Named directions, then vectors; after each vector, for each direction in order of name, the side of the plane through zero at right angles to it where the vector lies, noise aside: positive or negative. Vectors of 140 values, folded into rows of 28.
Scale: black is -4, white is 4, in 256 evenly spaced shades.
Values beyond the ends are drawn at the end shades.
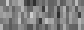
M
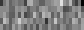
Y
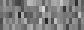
negative, positive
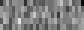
positive, positive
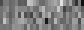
negative, positive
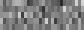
positive, negative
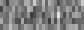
negative, negative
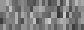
positive, negative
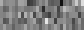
positive, negative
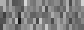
negative, negative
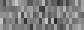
positive, negative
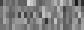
negative, positive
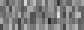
negative, negative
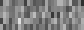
positive, positive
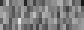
positive, positive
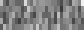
negative, negative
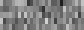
positive, negative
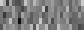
negative, negative
